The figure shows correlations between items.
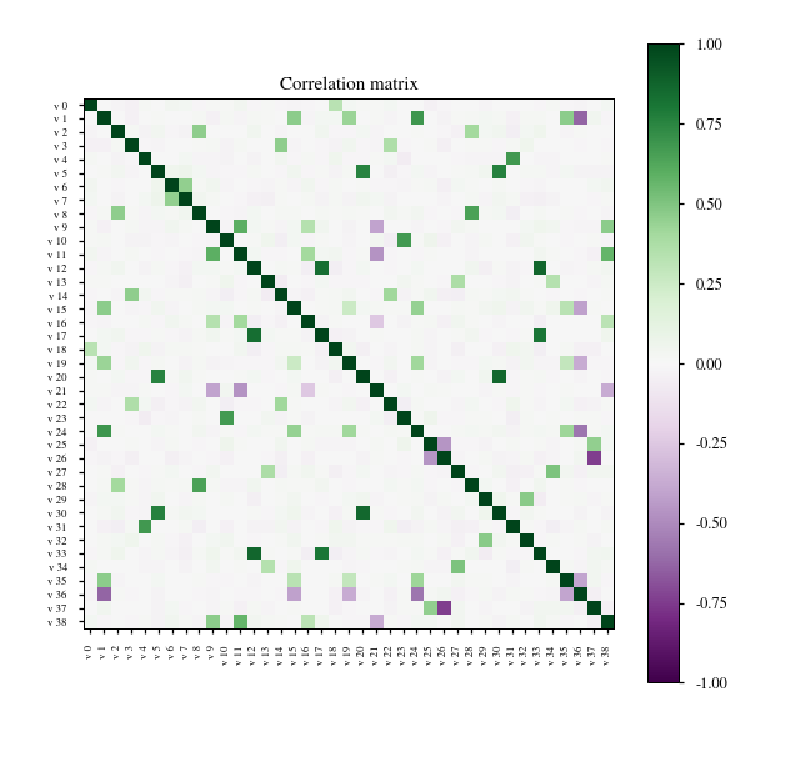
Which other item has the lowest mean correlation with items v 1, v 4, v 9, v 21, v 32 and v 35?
v 36
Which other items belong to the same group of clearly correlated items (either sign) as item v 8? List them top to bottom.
v 2, v 28
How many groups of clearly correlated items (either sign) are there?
13
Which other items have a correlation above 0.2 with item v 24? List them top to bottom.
v 1, v 15, v 19, v 35
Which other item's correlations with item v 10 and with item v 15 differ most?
v 23
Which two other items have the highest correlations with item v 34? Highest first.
v 27, v 13
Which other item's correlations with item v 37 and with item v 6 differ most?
v 26
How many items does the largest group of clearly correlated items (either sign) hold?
6
